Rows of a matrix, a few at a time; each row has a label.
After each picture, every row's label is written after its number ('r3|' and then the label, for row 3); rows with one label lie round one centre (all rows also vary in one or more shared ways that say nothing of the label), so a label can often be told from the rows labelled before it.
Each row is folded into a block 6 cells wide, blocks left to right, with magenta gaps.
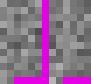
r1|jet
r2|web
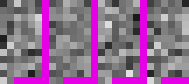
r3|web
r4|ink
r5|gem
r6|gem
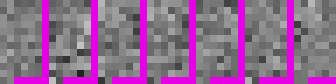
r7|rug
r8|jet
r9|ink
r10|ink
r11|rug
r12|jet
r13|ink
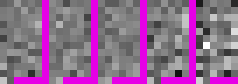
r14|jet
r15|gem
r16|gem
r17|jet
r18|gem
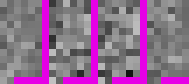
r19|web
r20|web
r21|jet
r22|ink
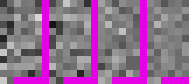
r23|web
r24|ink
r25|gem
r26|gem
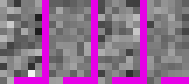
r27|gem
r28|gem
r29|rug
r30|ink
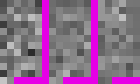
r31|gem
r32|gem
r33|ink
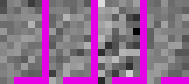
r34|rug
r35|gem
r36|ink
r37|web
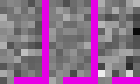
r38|rug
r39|gem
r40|web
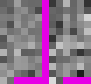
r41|web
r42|web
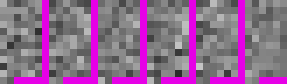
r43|jet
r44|rug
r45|jet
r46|jet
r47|ink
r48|web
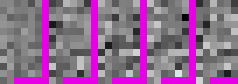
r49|rug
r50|ink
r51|jet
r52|gem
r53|web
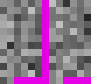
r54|rug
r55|gem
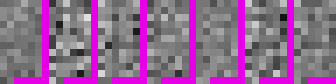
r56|ink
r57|web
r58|jet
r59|rug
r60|gem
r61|gem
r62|jet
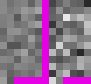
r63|jet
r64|gem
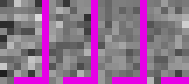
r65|ink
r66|gem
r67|web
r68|jet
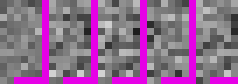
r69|rug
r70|web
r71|jet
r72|ink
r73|ink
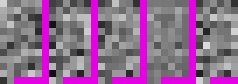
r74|ink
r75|gem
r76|ink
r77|rug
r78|gem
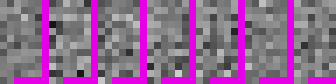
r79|ink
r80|ink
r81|gem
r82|rug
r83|jet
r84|ink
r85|jet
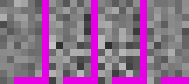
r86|ink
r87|rug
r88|rug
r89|jet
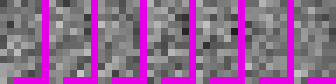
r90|web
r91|gem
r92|web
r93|ink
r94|jet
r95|ink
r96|web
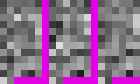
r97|gem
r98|web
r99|jet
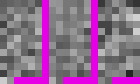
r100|gem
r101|jet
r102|rug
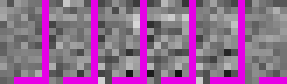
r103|ink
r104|ink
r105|jet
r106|ink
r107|jet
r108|rug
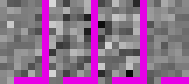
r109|gem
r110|jet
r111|ink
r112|ink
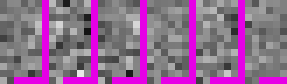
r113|jet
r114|gem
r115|jet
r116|rug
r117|ink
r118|ink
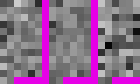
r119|ink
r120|ink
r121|jet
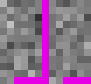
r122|gem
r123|gem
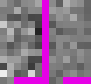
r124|web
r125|ink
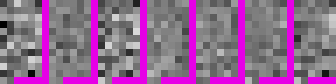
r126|ink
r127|jet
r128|gem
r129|web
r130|rug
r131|jet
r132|jet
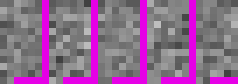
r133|ink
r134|gem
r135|rug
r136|gem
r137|jet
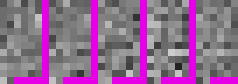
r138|web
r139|web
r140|gem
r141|rug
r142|rug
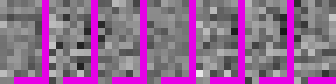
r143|web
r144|rug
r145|ink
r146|ink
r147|web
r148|ink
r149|web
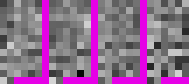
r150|web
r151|jet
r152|rug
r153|rug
